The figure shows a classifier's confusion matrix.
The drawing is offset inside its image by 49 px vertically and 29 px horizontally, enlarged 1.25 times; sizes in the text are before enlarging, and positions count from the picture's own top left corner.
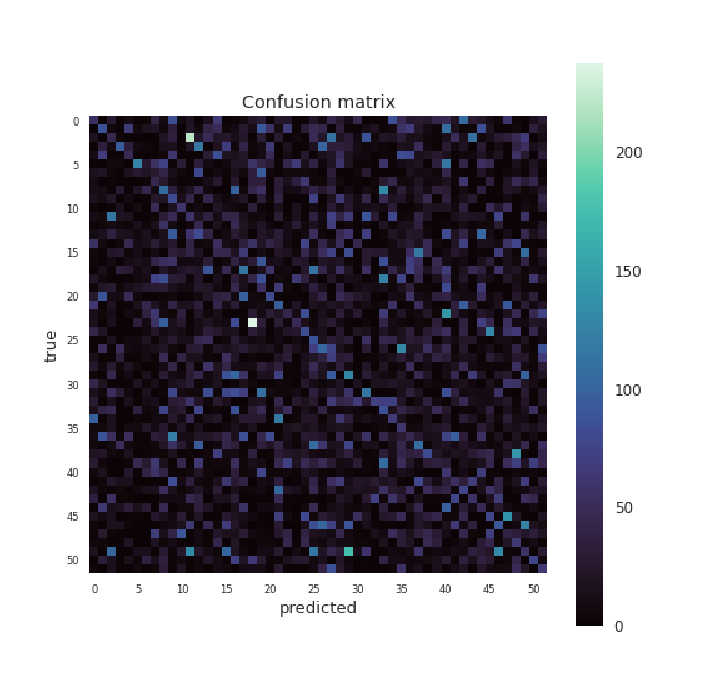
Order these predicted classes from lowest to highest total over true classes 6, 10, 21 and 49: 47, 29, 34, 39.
39, 34, 47, 29
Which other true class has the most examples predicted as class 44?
13
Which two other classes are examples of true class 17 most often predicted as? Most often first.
25, 13
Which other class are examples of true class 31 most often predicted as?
19
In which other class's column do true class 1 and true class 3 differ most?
12
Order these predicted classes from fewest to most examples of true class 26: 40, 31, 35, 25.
31, 40, 25, 35
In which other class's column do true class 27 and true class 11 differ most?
2
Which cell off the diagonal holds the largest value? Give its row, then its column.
23, 18
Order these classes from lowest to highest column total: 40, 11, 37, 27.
11, 37, 27, 40
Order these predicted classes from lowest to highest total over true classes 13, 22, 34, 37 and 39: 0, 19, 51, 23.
23, 19, 0, 51
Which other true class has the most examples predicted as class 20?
36
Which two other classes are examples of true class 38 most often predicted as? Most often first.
48, 14
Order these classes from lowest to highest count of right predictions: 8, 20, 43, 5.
43, 20, 8, 5
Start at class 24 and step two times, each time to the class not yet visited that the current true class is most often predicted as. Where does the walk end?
47
